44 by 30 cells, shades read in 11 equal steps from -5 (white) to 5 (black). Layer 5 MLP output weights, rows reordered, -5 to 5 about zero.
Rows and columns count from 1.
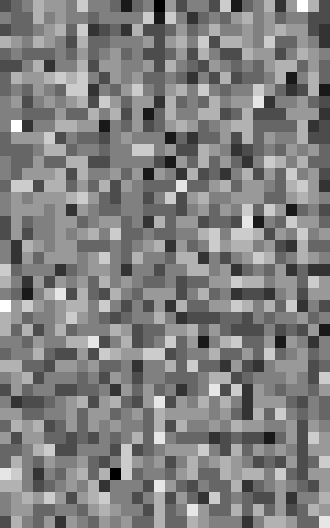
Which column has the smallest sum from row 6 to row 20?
8
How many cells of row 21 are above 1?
4
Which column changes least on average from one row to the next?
12
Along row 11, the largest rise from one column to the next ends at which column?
3
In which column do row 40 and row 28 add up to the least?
1
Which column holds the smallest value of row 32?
30
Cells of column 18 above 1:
7
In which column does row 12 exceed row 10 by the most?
16
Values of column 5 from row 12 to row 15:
-3 -2 1 -1
